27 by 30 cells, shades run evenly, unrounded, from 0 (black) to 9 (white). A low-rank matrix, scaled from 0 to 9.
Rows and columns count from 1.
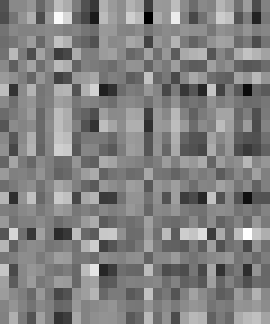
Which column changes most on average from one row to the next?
28
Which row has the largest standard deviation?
2
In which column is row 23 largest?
11
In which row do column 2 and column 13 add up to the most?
20
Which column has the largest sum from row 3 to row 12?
7
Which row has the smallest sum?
8
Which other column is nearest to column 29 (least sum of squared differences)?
22
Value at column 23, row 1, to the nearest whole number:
5
